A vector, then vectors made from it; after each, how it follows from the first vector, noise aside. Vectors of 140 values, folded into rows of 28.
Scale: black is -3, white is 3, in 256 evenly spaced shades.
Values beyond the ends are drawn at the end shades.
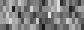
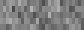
shrunk.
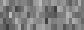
wrapped around, negated, shrunk.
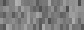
wrapped around, negated, shrunk.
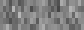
negated, shrunk.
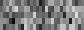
reversed.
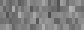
negated, shrunk.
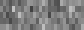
negated, shrunk.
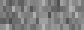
negated, shrunk.
